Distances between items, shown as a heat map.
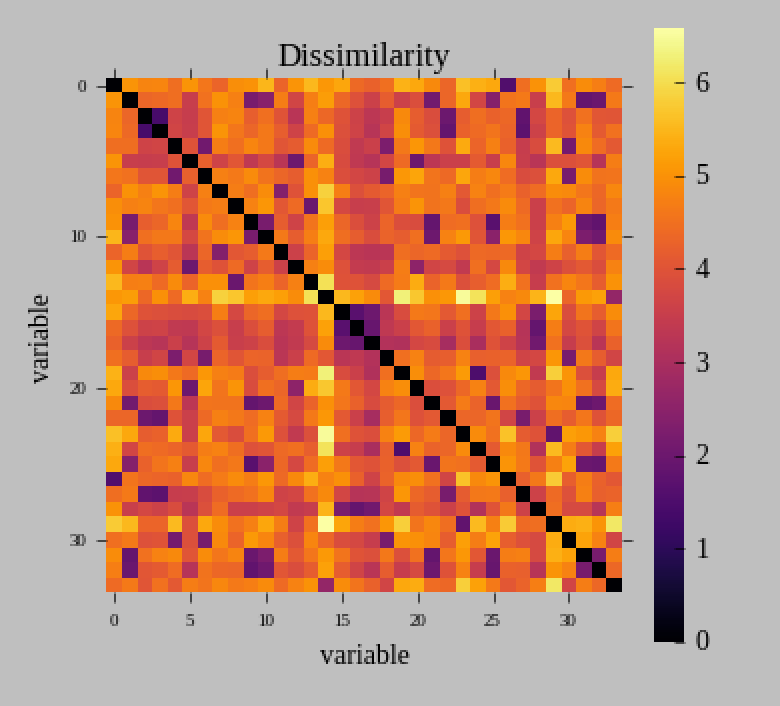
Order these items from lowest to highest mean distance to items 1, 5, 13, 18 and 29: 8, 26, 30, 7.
8, 30, 7, 26
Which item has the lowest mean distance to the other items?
17
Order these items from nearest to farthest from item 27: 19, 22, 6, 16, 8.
22, 16, 6, 8, 19
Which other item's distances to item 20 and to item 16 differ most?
15
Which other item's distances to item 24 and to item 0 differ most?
19
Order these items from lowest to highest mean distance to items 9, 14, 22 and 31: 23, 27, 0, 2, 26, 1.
1, 2, 27, 26, 0, 23
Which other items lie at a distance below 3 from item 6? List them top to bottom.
4, 18, 30
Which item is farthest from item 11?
14
